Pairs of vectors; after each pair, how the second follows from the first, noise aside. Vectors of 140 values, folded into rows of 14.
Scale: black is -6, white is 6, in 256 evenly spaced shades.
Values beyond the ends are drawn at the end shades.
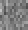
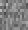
sign-scrambled.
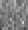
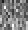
reversed, scaled up.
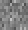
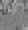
wrapped around, negated, partly zeroed.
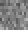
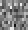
wrapped around, scaled up.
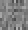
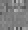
negated, partly zeroed.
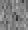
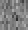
copied.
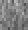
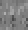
wrapped around, negated, partly zeroed.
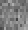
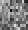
reversed, scaled up.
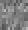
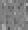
negated, partly zeroed.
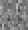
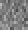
shuffled.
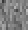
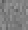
shrunk.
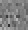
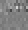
wrapped around, negated, partly zeroed.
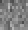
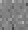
negated, partly zeroed.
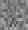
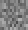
copied.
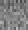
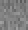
shrunk.
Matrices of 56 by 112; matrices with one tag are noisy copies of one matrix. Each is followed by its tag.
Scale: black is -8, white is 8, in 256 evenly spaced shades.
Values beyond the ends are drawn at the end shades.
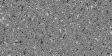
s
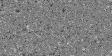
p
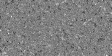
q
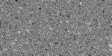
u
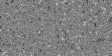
q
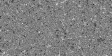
q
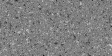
u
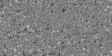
p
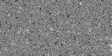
u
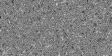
q
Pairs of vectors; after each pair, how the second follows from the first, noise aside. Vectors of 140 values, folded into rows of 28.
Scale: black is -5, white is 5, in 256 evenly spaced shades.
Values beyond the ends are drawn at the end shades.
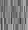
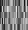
reversed, negated, scaled up.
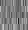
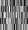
reversed, negated, scaled up.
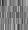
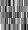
reversed, scaled up.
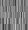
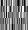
reversed, scaled up.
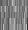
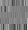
negated, partly zeroed.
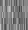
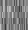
copied.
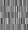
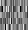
reversed, negated, scaled up.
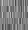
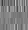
negated, partly zeroed.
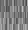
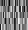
reversed, negated, scaled up.
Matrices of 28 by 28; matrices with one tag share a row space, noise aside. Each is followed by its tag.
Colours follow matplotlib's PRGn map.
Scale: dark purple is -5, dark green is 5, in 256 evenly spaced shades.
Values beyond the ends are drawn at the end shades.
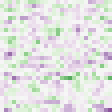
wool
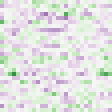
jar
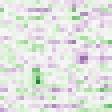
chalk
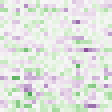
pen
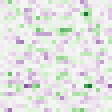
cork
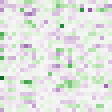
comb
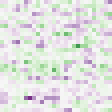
pen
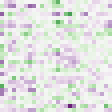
comb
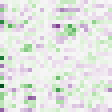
comb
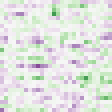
chalk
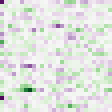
comb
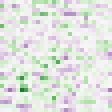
jar
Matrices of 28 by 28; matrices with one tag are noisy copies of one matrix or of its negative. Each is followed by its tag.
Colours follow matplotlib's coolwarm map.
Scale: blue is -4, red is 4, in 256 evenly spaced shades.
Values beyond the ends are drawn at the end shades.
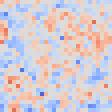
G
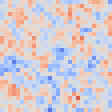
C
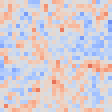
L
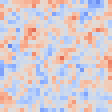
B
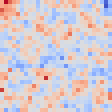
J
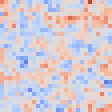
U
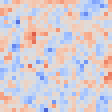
B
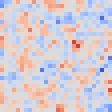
U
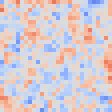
B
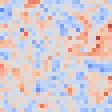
L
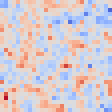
U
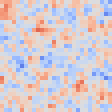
J
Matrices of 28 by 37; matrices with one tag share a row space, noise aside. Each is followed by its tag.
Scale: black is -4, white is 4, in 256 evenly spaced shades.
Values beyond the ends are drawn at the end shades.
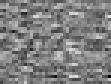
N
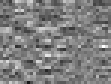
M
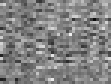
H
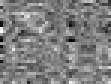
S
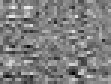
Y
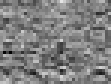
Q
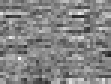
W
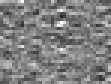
Q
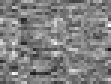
N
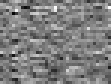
N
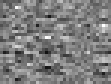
M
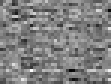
N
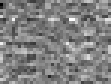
S
